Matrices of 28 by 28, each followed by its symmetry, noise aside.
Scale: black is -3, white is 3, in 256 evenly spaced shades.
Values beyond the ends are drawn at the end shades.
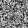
antisymmetric.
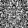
mirrored left to right.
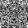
mirrored left to right.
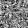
antisymmetric.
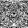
mirrored left to right.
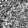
symmetric.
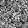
symmetric.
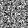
mirrored top to bottom.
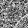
symmetric.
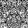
mirrored left to right.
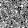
symmetric across the other diagonal.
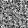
antisymmetric.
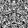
mirrored left to right.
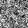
antisymmetric.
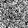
symmetric across the other diagonal.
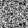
mirrored top to bottom.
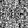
mirrored top to bottom.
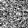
mirrored top to bottom.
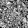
symmetric across the other diagonal.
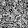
symmetric.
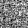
antisymmetric.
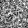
symmetric across the other diagonal.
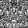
mirrored left to right.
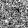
symmetric across the other diagonal.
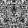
mirrored left to right.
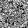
symmetric.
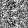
mirrored top to bottom.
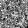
symmetric.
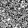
symmetric across the other diagonal.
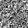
symmetric.
